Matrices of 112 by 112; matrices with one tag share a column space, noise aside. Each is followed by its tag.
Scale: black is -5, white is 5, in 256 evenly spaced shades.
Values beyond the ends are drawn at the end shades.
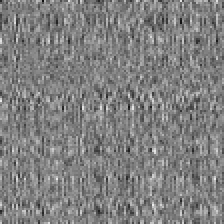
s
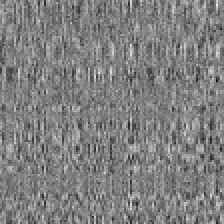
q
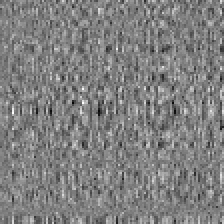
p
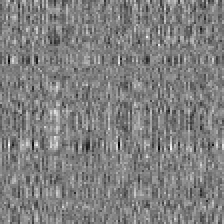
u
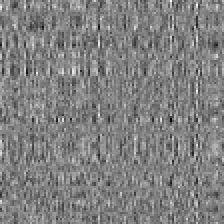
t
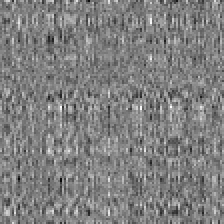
s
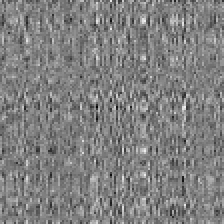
s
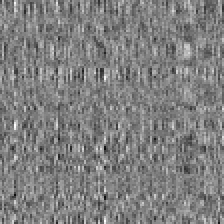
q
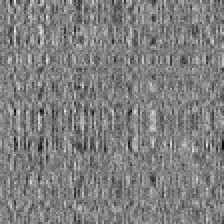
u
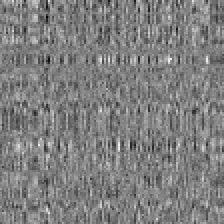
u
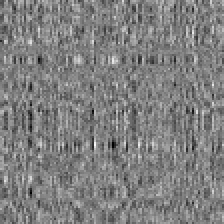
u
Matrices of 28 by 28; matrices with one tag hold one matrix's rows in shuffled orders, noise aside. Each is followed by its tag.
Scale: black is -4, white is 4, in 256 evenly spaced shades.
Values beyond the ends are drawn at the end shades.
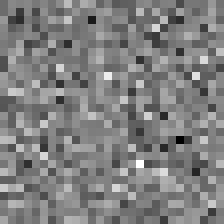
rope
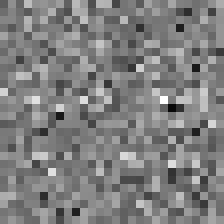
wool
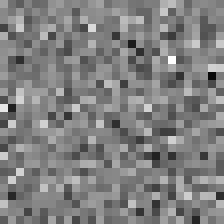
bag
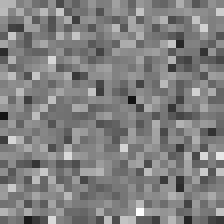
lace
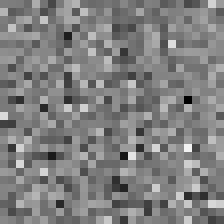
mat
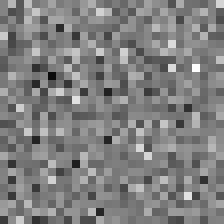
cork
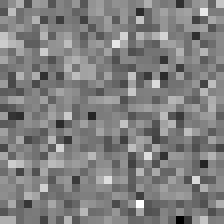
rope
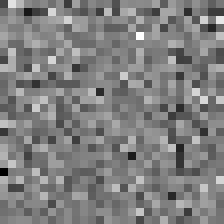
lace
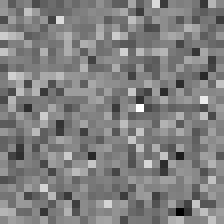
rope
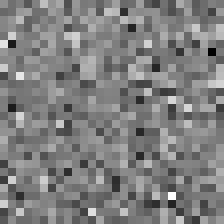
bag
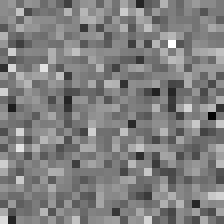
bag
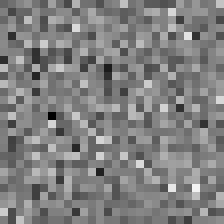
cork
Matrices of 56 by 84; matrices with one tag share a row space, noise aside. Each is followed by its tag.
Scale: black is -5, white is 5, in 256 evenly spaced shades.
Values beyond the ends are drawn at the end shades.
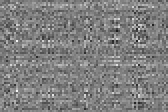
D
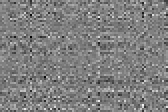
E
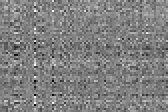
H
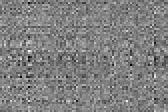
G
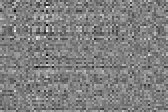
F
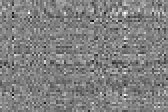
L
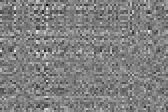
F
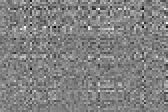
E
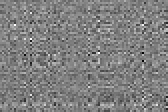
E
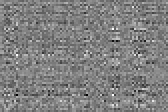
D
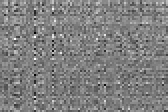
H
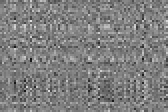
E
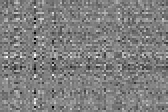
H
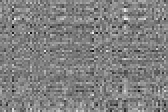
L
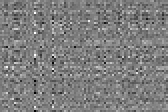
H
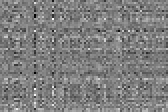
H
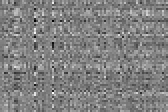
H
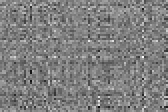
E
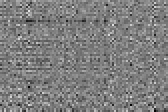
G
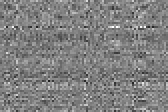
D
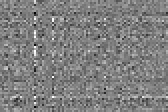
H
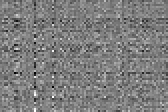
H
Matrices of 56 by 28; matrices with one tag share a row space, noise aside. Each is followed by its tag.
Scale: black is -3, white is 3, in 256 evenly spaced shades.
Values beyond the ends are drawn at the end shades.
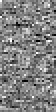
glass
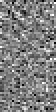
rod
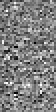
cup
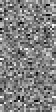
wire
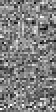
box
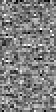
cup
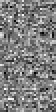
box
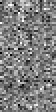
wire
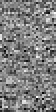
glass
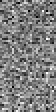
rod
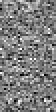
wire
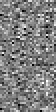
rod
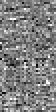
glass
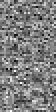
cup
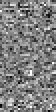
wire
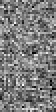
box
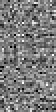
box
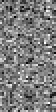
wire
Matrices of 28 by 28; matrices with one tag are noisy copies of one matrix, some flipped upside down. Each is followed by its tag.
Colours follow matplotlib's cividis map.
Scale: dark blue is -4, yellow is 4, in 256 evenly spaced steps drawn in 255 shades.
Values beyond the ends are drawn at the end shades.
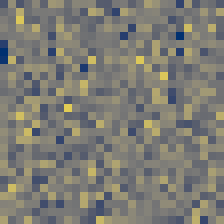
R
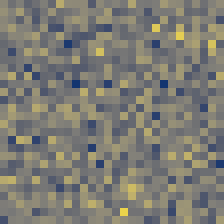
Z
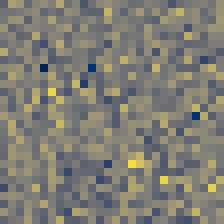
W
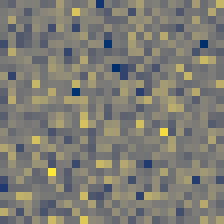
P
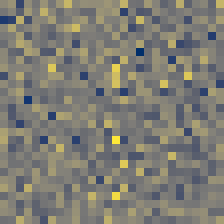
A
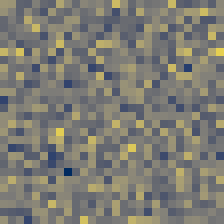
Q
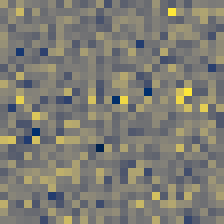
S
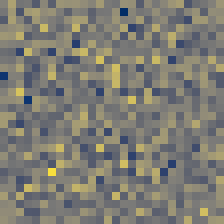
A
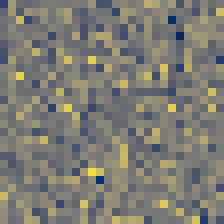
R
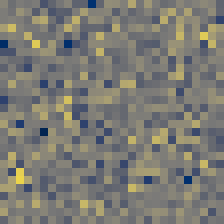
Z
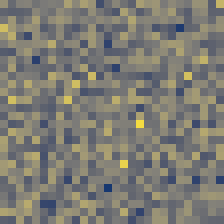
P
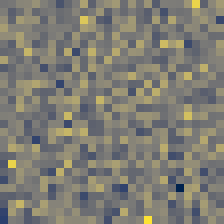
R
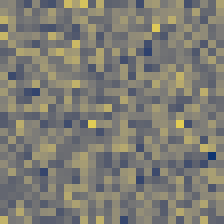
S
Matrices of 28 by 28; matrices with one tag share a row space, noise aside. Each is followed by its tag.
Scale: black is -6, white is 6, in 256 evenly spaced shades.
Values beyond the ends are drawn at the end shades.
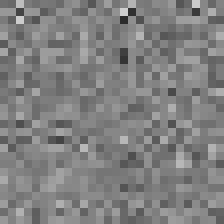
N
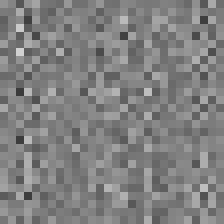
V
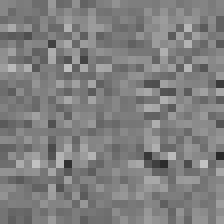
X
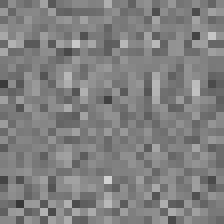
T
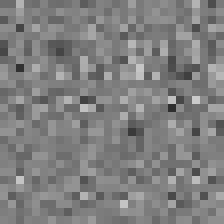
N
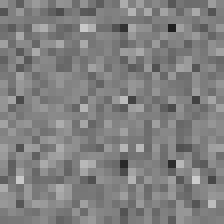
N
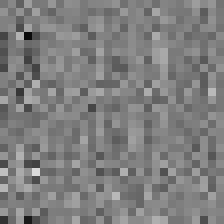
V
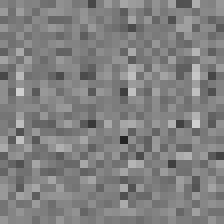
N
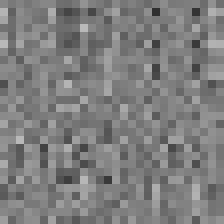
T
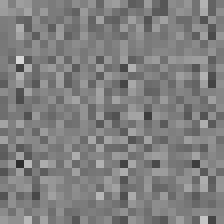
V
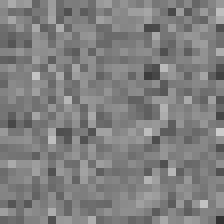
X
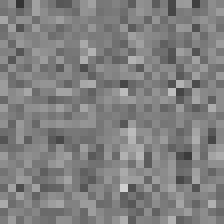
N
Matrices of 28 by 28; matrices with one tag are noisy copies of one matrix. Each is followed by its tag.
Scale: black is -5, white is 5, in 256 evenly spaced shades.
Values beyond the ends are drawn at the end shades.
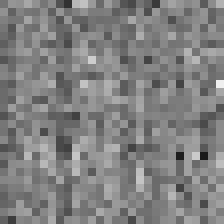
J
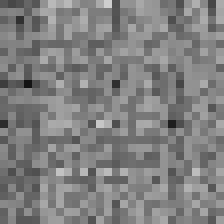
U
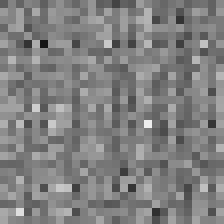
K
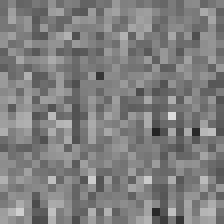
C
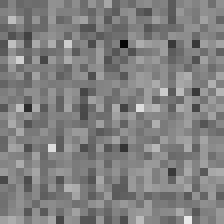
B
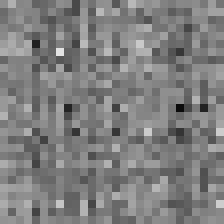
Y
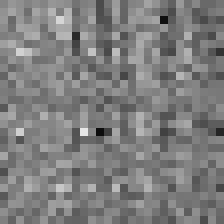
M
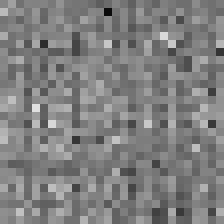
K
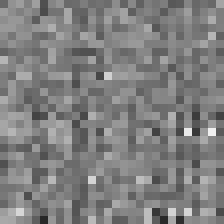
C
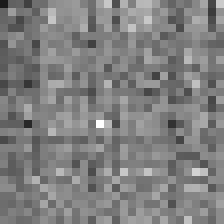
U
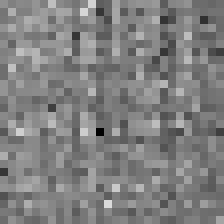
M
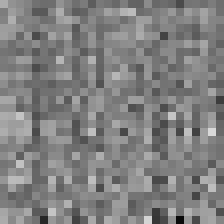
C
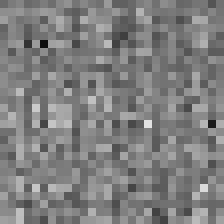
K
